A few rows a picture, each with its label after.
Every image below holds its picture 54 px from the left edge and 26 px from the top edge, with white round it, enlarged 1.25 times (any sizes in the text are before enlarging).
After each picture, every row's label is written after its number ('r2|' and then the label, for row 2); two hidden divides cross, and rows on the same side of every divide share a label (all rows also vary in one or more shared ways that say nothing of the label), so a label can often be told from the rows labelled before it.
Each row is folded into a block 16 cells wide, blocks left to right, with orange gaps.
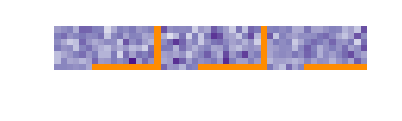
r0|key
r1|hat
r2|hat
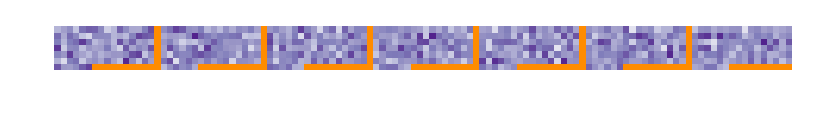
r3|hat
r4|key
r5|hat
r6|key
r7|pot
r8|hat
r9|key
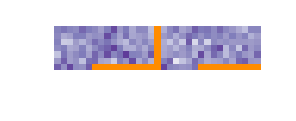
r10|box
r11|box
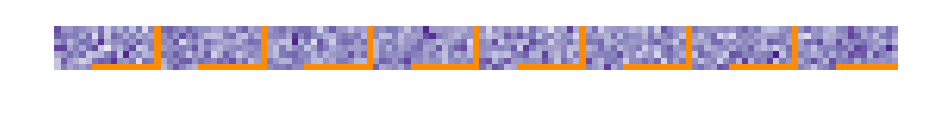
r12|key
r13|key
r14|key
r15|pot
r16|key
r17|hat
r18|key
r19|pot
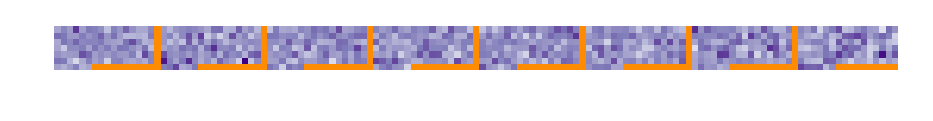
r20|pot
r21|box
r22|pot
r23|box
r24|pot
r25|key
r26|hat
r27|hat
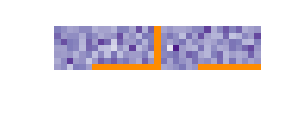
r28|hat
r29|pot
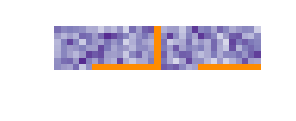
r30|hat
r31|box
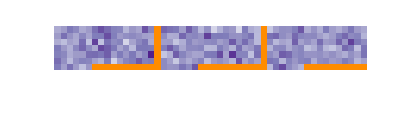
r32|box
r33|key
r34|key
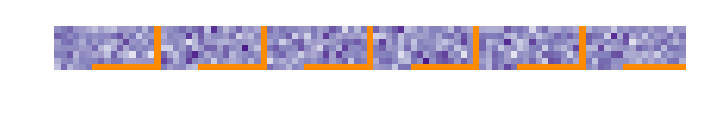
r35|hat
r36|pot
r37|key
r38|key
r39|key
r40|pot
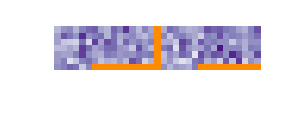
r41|box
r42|box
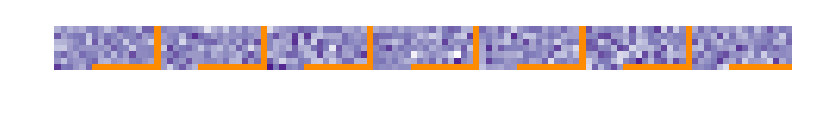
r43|pot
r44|key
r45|box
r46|box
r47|box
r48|key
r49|pot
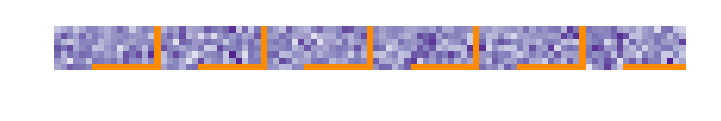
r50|key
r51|box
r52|pot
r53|key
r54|pot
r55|key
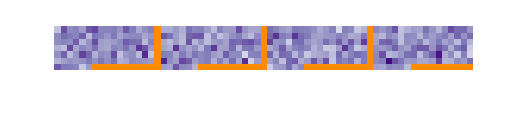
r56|pot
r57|box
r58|key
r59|pot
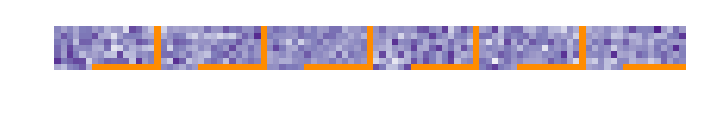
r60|key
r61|pot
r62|key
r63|pot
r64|key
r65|pot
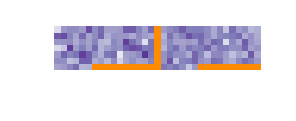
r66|pot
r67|box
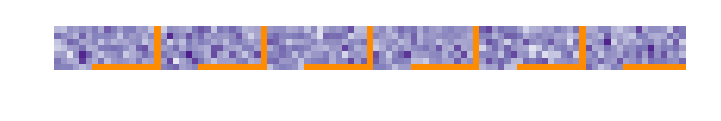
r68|pot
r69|box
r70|key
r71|pot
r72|hat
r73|pot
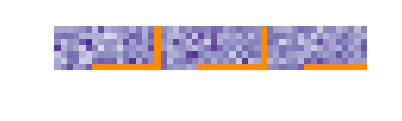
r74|key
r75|pot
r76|key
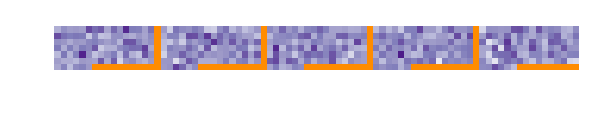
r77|pot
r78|key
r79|box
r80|pot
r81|box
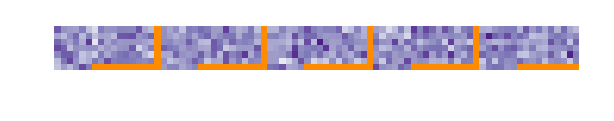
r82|key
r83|key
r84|box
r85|pot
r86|box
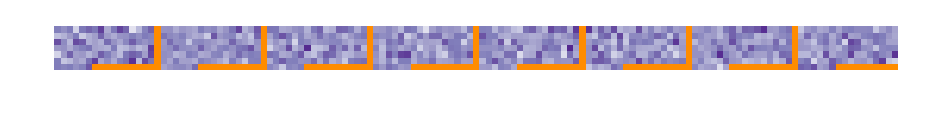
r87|key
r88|pot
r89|pot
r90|hat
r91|pot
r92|key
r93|pot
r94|box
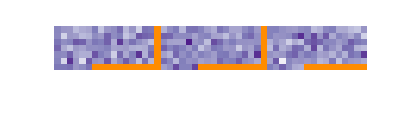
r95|hat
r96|key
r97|key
